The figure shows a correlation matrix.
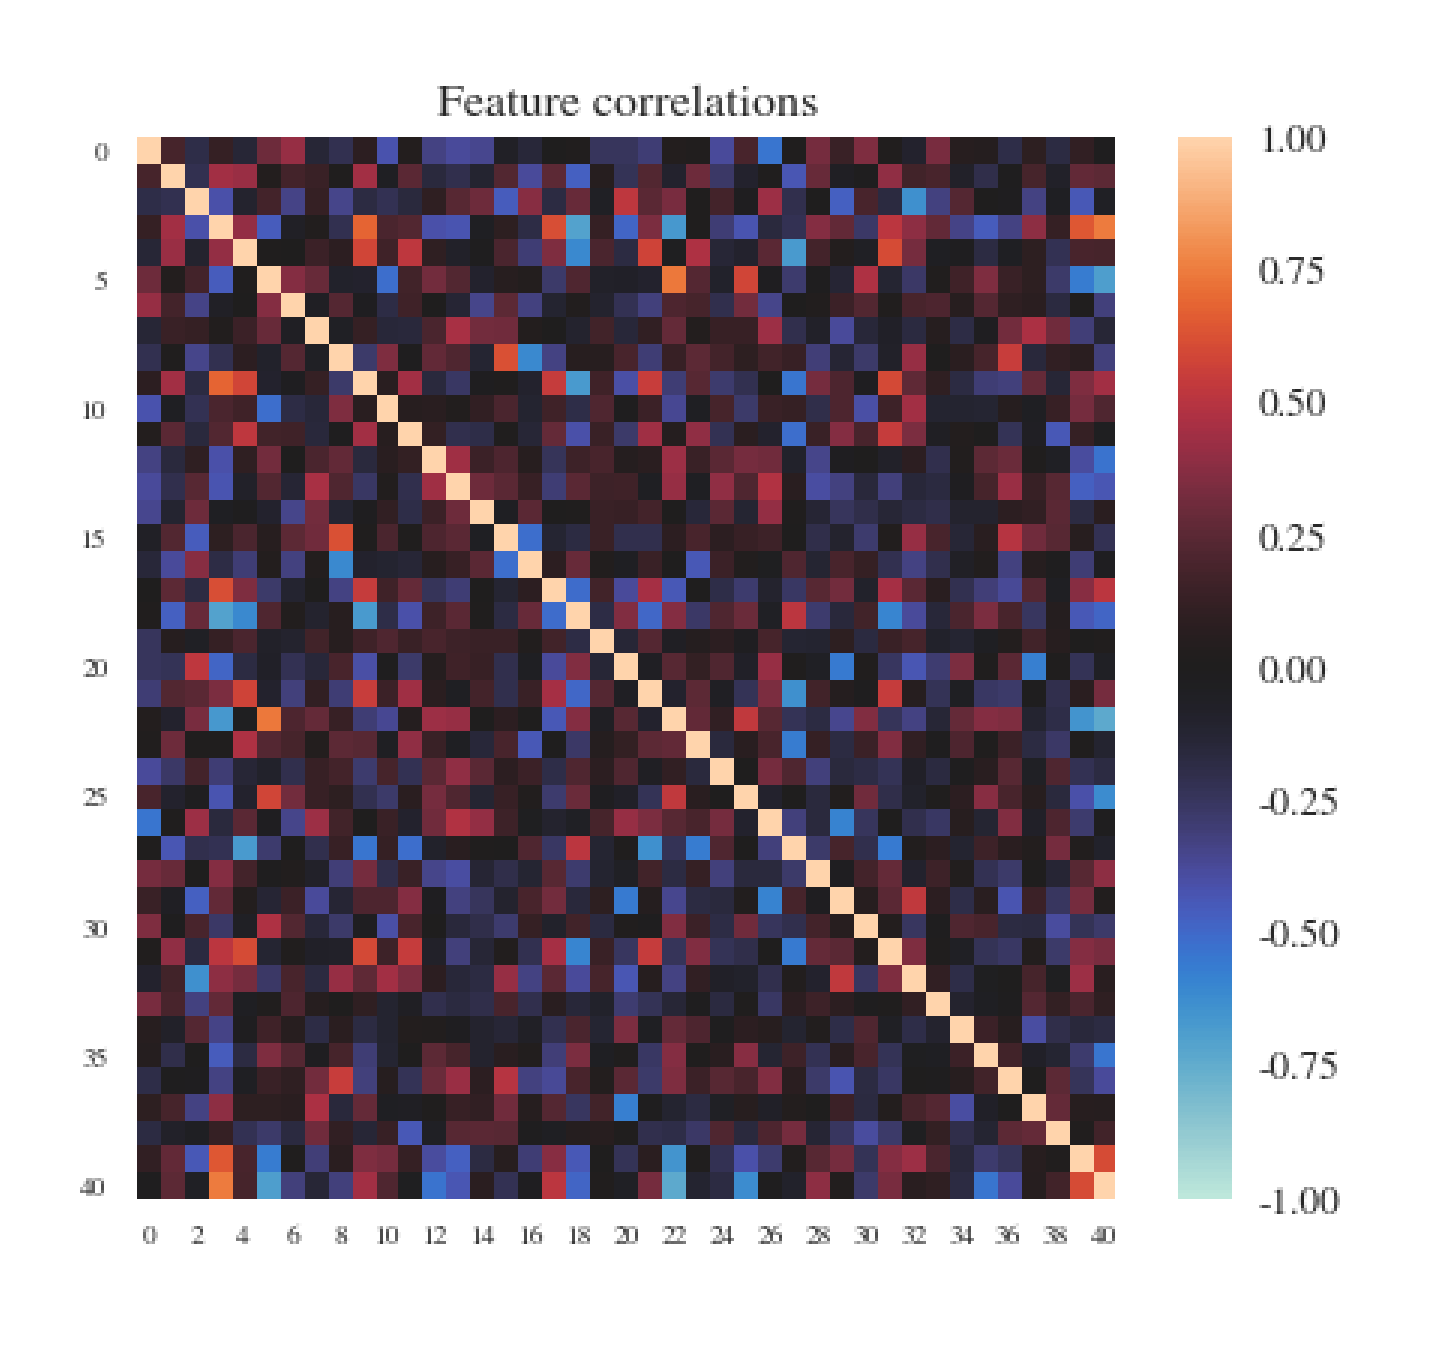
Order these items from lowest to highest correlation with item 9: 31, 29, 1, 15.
15, 29, 1, 31
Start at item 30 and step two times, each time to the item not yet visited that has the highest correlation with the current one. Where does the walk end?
22
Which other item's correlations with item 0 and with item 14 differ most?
26
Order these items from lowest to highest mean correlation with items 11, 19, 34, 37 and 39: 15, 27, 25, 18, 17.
18, 27, 25, 15, 17
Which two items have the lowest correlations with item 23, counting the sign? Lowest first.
27, 16
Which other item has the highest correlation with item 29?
32
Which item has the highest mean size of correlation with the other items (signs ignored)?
3
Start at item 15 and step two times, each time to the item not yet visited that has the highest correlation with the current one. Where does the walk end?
36
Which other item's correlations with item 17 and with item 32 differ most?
8
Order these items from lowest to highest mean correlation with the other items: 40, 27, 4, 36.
27, 40, 36, 4
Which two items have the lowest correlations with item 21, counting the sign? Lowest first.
27, 18
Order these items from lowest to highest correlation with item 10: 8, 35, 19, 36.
35, 36, 19, 8
